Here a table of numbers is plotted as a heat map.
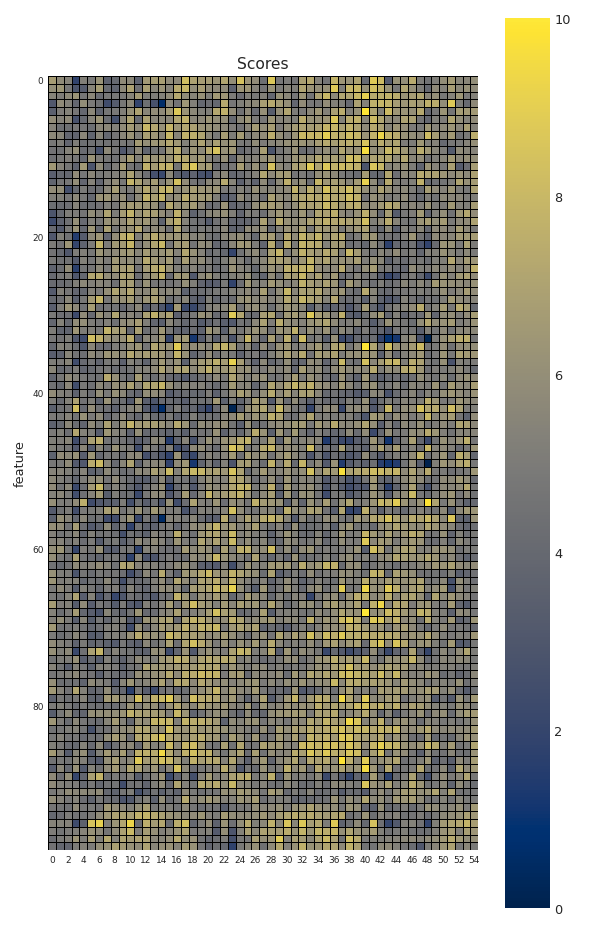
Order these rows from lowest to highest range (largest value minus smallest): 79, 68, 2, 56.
2, 79, 68, 56
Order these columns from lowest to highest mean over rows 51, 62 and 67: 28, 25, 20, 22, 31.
31, 20, 22, 25, 28
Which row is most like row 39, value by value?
24
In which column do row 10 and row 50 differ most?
23
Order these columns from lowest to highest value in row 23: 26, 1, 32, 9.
1, 26, 9, 32
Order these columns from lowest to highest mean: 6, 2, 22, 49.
2, 6, 49, 22
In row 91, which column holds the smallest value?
11
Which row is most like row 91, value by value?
43
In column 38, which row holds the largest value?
82
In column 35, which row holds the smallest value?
46
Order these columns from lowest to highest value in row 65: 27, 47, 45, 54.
54, 45, 27, 47
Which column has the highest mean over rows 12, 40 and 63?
28
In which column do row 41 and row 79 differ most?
37
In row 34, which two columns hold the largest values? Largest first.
40, 16
